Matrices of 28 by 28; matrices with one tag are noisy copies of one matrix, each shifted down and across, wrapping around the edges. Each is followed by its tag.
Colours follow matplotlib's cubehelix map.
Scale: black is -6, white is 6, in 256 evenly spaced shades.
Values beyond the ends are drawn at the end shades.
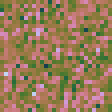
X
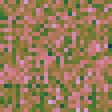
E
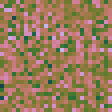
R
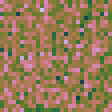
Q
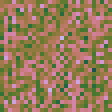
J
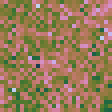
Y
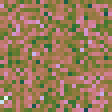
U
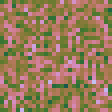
E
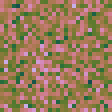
U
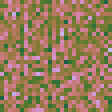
J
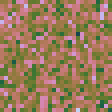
X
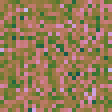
J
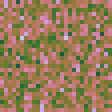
E
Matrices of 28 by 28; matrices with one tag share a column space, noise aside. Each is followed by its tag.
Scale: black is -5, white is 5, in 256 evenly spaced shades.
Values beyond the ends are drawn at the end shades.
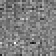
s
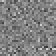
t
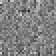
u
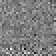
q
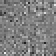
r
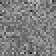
u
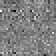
u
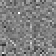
q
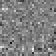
t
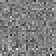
t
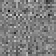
u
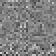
q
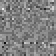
s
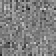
s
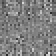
r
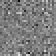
r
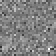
t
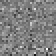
t
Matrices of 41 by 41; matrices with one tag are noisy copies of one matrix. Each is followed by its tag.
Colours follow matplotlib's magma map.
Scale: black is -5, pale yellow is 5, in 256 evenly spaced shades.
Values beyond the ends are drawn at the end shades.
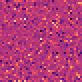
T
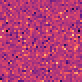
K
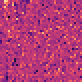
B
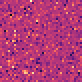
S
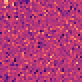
B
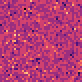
S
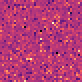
T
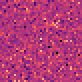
T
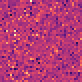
S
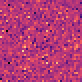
K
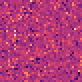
S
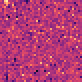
B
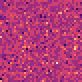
K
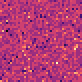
K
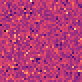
S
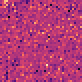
B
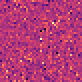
T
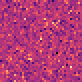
T
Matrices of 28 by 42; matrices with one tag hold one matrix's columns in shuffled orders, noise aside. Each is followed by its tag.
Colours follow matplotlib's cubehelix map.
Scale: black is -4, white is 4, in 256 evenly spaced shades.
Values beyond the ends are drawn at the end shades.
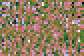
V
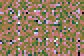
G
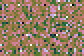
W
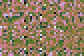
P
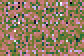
V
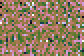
V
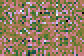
G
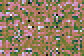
P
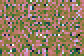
W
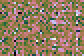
G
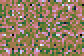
W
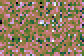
V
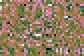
W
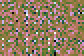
G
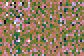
V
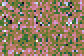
V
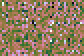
V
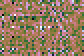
P
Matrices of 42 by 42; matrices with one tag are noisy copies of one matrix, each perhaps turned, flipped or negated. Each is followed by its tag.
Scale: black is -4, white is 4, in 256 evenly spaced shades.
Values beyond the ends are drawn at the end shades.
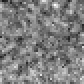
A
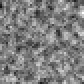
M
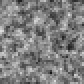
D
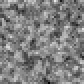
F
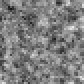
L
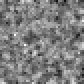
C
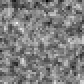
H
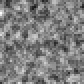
M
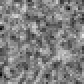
F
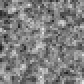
H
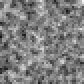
H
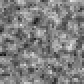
D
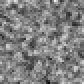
F
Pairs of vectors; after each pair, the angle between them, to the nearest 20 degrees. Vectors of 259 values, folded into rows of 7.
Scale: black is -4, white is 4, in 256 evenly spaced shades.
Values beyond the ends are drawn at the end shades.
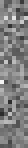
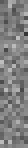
100 degrees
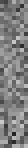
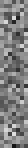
120 degrees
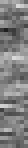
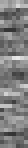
40 degrees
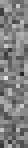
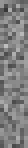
60 degrees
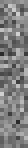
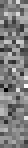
80 degrees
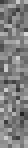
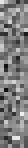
160 degrees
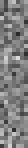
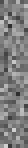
120 degrees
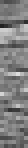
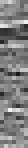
160 degrees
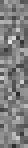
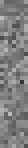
120 degrees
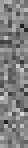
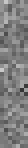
60 degrees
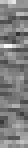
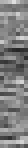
60 degrees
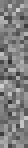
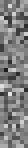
40 degrees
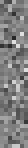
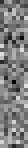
120 degrees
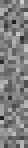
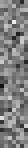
140 degrees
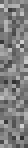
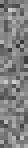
160 degrees
